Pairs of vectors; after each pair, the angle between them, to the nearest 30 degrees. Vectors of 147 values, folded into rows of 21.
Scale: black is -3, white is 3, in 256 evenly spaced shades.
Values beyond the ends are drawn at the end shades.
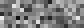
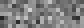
150 degrees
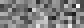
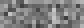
120 degrees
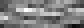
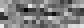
150 degrees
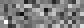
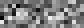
120 degrees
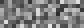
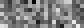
90 degrees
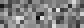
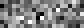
30 degrees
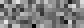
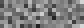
90 degrees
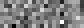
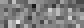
90 degrees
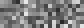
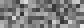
30 degrees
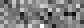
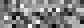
60 degrees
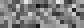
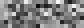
30 degrees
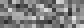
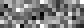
120 degrees
